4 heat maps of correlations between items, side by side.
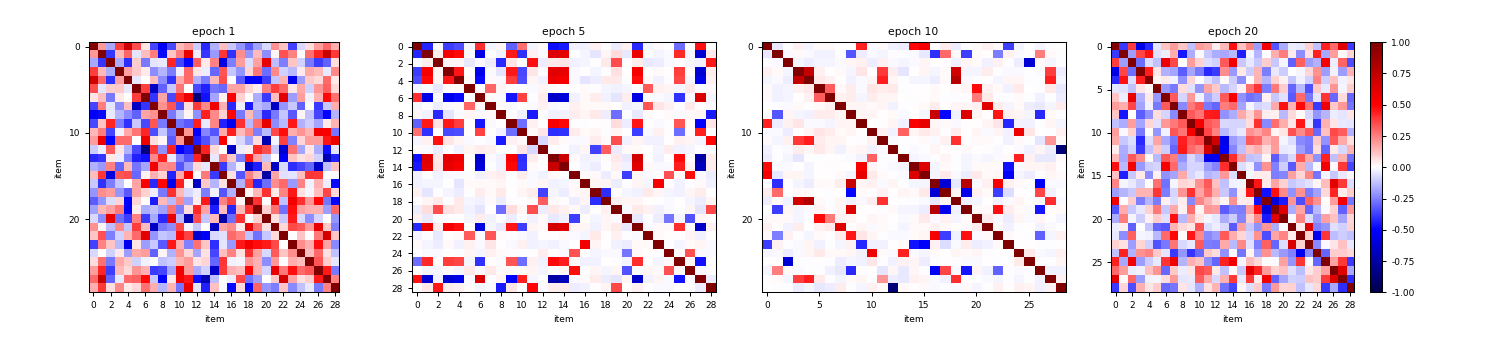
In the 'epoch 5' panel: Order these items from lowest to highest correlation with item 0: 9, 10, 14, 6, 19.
14, 9, 19, 10, 6
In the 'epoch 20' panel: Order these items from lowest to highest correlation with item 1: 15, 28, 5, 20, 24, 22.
15, 22, 5, 28, 20, 24
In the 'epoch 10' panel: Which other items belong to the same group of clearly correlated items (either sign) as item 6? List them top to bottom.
5, 20
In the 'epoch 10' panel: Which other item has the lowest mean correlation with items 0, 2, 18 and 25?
23
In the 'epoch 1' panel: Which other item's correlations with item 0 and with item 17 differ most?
4
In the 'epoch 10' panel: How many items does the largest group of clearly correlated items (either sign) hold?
7
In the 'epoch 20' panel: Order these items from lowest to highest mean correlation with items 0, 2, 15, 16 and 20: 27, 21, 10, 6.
21, 6, 10, 27
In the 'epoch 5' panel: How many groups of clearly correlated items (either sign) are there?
6
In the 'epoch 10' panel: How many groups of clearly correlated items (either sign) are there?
8
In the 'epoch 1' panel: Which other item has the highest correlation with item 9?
20
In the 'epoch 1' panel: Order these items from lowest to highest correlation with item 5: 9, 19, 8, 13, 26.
13, 8, 9, 19, 26
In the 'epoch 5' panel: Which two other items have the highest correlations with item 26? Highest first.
15, 24
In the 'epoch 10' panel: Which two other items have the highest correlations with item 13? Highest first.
24, 10
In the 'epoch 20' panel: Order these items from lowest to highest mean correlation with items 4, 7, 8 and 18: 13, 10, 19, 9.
19, 13, 9, 10
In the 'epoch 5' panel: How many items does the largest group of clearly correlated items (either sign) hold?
12
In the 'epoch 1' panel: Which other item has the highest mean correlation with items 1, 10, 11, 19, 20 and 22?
27
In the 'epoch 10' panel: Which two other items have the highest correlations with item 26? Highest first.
17, 1
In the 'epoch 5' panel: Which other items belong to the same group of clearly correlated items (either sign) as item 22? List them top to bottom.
5, 7
